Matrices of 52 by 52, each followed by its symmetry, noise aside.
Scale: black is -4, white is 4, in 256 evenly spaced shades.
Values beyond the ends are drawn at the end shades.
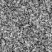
same after a half turn.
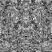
mirrored left to right.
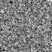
antisymmetric.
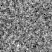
antisymmetric.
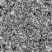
symmetric.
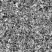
antisymmetric.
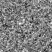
symmetric.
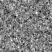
antisymmetric.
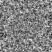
same after a half turn.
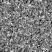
same after a half turn.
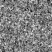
same after a half turn.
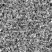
same after a half turn.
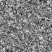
same after a half turn.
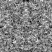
mirrored left to right.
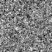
antisymmetric.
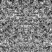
mirrored left to right.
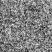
antisymmetric.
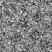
symmetric.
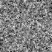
same after a half turn.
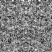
mirrored left to right.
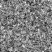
antisymmetric.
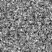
same after a half turn.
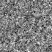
symmetric.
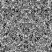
mirrored left to right.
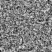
antisymmetric.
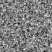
antisymmetric.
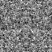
mirrored left to right.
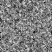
same after a half turn.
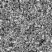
symmetric.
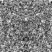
mirrored left to right.
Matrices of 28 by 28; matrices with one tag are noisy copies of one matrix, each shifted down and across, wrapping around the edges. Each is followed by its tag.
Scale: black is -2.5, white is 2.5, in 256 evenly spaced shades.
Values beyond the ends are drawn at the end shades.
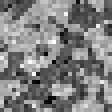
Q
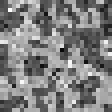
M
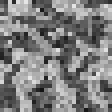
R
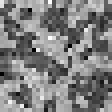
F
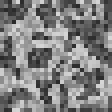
M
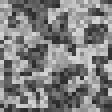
M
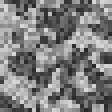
F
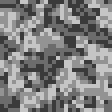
F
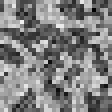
R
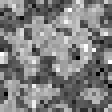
Q
